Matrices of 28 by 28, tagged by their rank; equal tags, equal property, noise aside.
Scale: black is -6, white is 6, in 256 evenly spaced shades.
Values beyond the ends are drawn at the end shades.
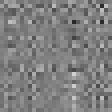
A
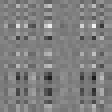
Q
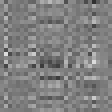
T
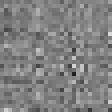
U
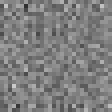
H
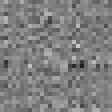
H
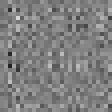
A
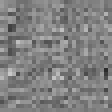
A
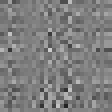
A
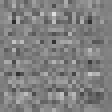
U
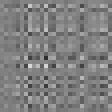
Q
